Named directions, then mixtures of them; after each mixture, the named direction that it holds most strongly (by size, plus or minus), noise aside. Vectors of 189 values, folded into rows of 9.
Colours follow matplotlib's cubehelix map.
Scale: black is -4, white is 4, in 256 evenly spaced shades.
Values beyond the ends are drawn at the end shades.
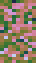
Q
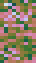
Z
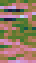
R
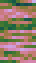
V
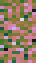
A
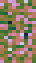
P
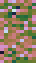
Z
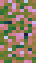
P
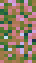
P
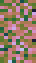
A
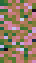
A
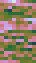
V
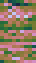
V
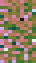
A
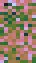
Z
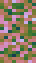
Q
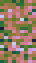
A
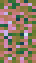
P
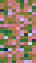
A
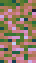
A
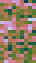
V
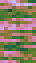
V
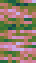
V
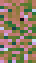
A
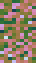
Q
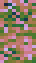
Z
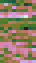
V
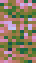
V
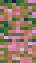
V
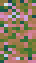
Z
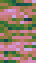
V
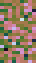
A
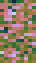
Q
